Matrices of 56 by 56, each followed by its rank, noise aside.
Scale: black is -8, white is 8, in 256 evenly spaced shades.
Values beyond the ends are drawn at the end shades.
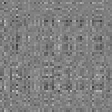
four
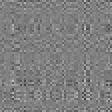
three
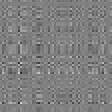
two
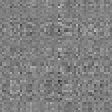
four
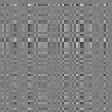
one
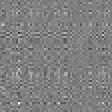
three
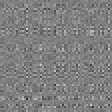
three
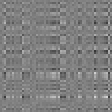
one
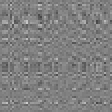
three
